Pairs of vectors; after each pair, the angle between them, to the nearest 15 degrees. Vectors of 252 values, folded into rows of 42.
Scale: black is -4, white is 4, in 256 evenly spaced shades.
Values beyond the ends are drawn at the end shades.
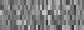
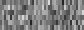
90 degrees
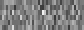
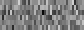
135 degrees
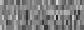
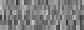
75 degrees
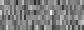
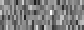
15 degrees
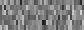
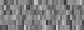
135 degrees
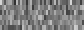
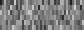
120 degrees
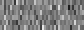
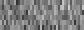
135 degrees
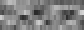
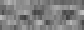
15 degrees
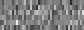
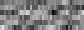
60 degrees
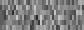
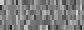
75 degrees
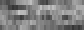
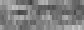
165 degrees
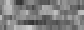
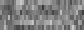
135 degrees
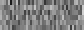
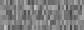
45 degrees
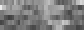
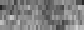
150 degrees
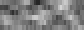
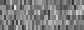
105 degrees
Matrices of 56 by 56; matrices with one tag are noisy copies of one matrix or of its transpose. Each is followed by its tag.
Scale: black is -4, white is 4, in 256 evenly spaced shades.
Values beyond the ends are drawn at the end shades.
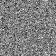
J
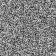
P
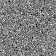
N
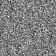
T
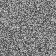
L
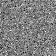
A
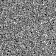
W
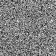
A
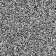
J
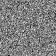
J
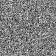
L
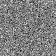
N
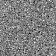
L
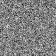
P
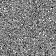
L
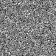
W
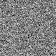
T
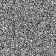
N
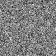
T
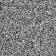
W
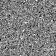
J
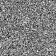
J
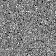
W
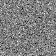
N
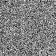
A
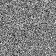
J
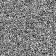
P
